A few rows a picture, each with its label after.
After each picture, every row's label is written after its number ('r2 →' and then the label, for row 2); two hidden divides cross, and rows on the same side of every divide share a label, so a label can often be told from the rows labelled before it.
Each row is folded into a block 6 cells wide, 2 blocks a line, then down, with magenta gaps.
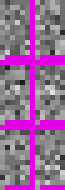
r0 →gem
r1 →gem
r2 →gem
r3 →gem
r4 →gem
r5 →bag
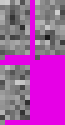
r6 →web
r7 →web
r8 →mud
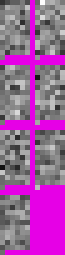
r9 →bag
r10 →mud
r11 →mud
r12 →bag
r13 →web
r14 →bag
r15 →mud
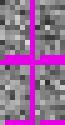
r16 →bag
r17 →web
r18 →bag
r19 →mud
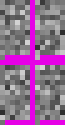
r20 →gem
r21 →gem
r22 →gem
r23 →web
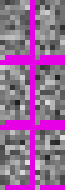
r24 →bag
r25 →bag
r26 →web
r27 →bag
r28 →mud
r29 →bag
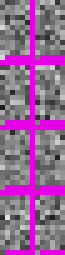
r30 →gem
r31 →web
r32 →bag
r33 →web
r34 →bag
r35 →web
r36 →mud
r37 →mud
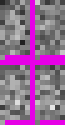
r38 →bag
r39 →gem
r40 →bag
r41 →bag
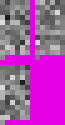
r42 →gem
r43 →web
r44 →gem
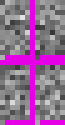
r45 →mud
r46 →mud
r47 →bag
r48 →bag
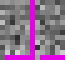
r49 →web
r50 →gem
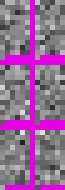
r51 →mud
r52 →gem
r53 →gem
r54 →web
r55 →bag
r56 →web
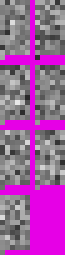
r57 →gem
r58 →web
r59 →bag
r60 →bag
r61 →mud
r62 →bag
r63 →web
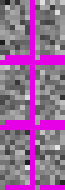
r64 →bag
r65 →web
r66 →web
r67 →gem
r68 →gem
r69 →mud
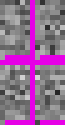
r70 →bag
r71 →gem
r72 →web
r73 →web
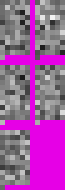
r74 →bag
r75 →mud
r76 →bag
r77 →bag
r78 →web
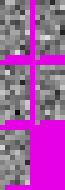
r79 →mud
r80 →bag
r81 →gem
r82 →web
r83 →gem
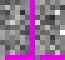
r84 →bag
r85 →web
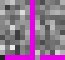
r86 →web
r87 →gem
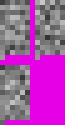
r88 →bag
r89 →web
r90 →bag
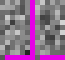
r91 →mud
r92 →web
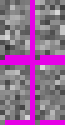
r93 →bag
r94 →web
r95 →gem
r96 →mud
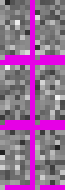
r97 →gem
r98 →gem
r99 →mud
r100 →mud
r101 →bag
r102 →gem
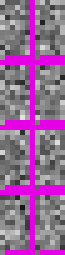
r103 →gem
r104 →web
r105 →gem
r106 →gem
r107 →web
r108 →web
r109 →bag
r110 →mud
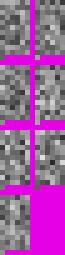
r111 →web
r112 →bag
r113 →web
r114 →bag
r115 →mud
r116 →web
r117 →bag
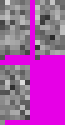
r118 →mud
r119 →web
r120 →mud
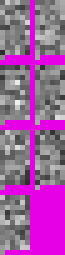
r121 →mud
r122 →bag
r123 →bag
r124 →gem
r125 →mud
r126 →bag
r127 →gem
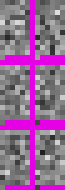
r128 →gem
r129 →gem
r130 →web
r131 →web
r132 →web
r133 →web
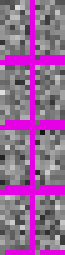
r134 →bag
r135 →web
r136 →gem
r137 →web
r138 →mud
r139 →bag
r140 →web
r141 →web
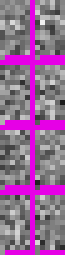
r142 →gem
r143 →mud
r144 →gem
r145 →mud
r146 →web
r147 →mud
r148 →bag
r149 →mud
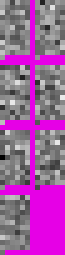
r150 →web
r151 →bag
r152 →bag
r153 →mud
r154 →mud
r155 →web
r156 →web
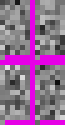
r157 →bag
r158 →mud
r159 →web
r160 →gem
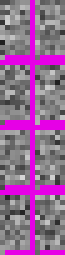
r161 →bag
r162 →gem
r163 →web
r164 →gem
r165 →web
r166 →mud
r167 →gem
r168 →web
